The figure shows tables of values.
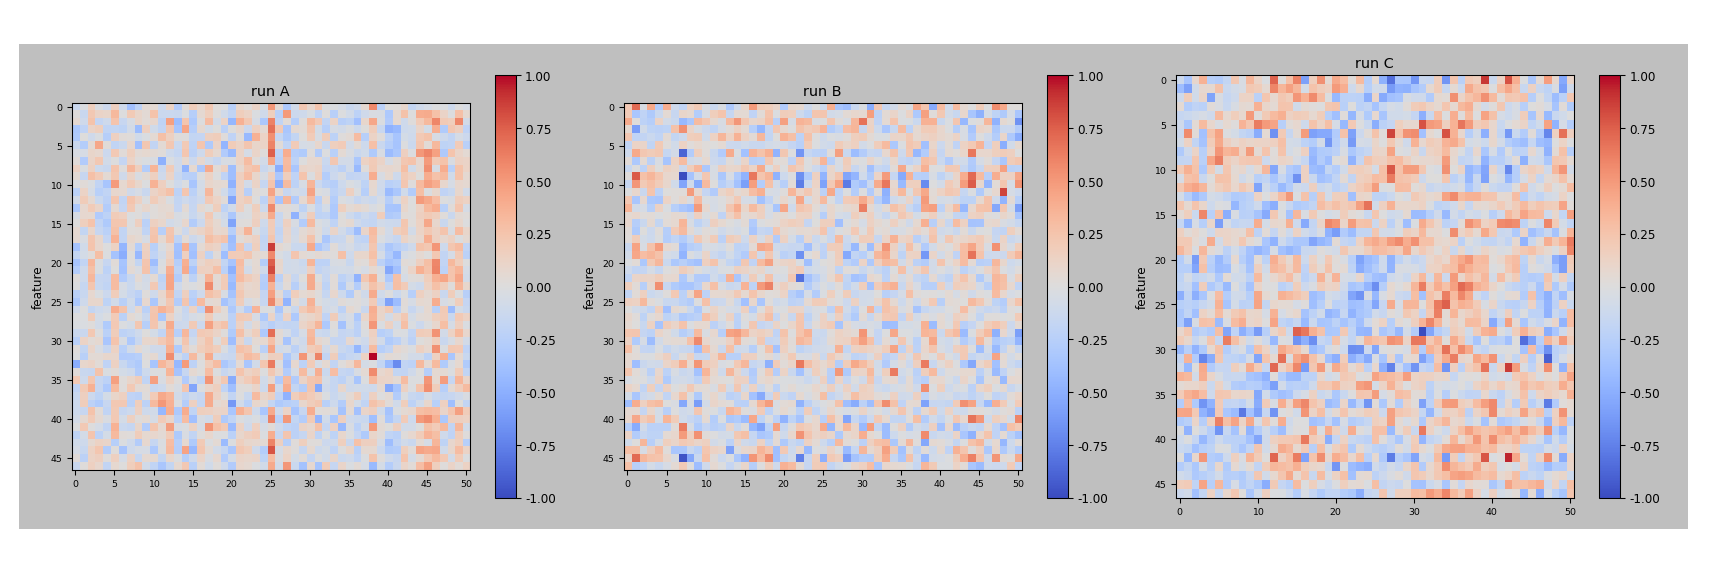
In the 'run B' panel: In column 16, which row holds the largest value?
9
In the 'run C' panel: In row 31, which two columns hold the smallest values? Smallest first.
47, 3
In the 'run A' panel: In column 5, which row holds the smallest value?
19
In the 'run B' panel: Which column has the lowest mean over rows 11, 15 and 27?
45
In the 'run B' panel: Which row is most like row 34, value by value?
31
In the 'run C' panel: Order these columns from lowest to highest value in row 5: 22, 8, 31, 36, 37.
22, 8, 37, 36, 31
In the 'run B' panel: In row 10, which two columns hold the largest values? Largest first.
44, 33
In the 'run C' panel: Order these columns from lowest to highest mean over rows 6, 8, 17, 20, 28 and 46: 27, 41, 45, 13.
41, 45, 27, 13
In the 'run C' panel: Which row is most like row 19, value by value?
33
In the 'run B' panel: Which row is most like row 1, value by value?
46
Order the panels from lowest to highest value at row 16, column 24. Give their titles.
run A, run B, run C
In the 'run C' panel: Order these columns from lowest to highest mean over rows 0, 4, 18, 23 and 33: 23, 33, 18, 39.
23, 18, 33, 39
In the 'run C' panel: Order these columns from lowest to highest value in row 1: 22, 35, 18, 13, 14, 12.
22, 35, 18, 13, 14, 12
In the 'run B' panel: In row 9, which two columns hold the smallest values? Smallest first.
7, 22
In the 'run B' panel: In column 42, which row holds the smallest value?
41
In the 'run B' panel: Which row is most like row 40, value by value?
19
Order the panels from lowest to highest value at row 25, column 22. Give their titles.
run C, run B, run A
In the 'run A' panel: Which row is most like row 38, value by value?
26
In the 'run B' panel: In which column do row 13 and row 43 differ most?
38
